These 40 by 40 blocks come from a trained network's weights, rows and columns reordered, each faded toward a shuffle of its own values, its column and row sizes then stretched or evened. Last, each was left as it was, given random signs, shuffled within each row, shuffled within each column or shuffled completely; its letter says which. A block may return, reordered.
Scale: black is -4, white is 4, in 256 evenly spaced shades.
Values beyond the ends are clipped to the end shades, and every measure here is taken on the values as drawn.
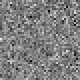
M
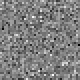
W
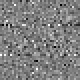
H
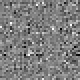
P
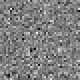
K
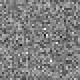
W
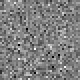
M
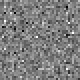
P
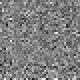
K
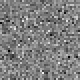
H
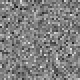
W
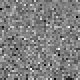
H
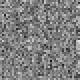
M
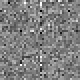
P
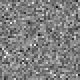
W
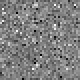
M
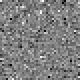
W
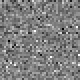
H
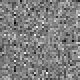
M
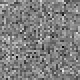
M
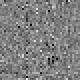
M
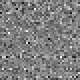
H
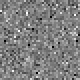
W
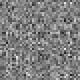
K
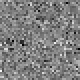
H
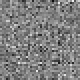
K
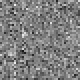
M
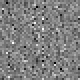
M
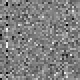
M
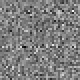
P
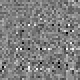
P
